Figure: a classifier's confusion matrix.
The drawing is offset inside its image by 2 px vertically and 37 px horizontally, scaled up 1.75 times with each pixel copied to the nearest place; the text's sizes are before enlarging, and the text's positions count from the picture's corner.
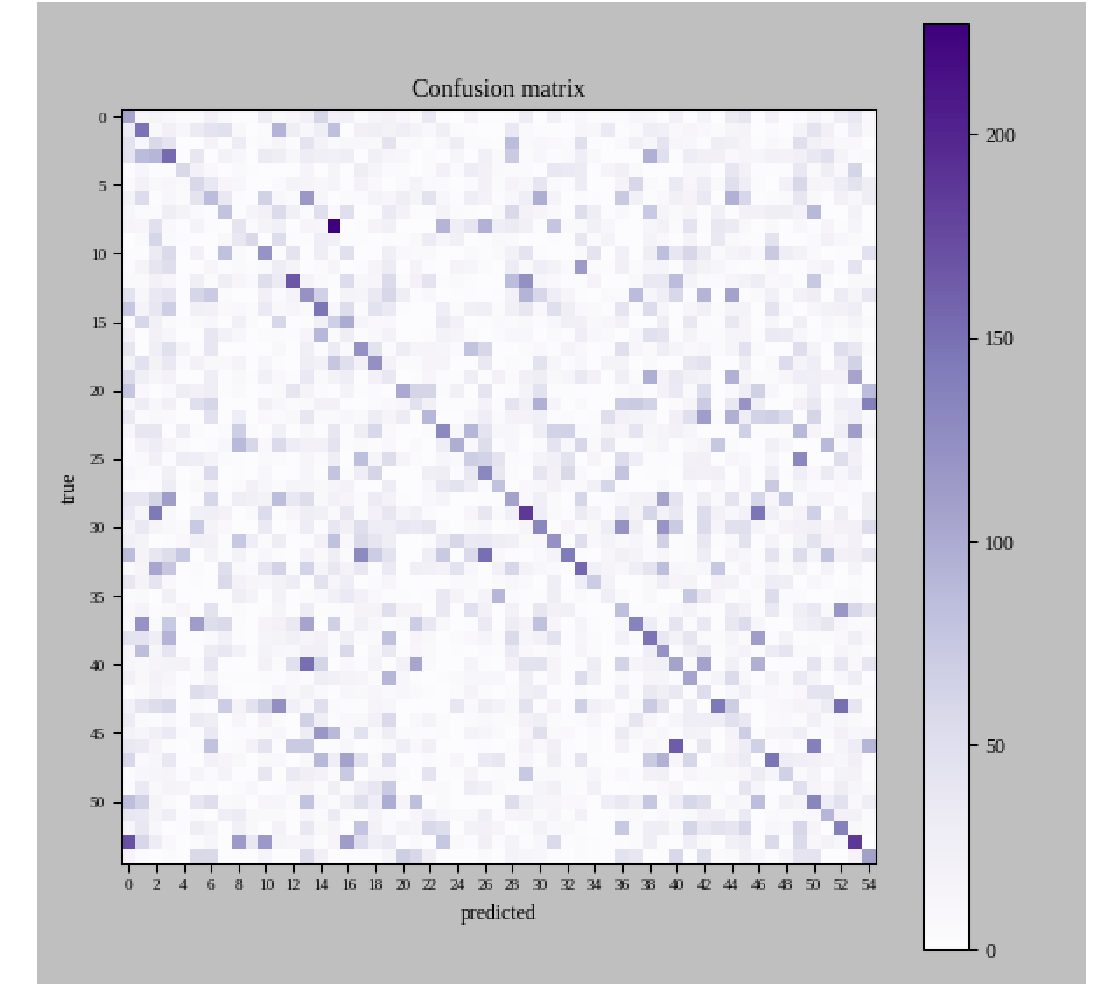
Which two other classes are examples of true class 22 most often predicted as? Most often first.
42, 44
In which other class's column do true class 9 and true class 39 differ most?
1
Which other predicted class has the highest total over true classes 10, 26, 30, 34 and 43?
39
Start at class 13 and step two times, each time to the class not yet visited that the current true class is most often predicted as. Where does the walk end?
19
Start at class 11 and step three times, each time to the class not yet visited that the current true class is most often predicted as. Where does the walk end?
28
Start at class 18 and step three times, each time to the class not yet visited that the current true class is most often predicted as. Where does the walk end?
14
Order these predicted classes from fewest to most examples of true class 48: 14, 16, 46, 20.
20, 14, 46, 16
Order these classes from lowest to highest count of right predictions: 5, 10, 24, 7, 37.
5, 7, 24, 10, 37
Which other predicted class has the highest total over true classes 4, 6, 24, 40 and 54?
13
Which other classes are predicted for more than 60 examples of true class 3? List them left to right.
1, 2, 28, 38
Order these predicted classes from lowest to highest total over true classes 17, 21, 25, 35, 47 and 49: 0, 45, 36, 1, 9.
9, 1, 0, 36, 45
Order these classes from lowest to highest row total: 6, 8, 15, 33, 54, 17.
15, 54, 17, 8, 6, 33
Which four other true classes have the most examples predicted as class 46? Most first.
29, 38, 40, 50
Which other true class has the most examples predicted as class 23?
8
